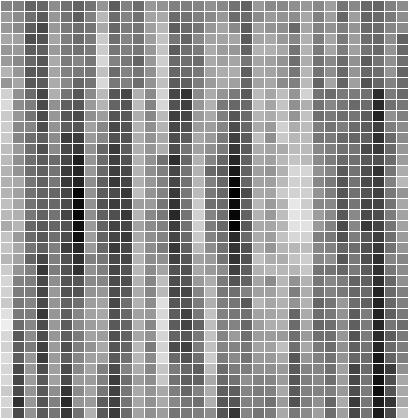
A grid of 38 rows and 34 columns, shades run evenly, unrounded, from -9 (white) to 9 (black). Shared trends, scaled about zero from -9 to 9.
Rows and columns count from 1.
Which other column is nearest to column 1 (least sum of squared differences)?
24
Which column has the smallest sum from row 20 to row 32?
1
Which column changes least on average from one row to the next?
13
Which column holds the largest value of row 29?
32
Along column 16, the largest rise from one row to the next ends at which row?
9
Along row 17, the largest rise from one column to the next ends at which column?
20
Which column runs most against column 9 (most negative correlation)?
34
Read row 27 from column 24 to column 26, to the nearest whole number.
-4 0 -3
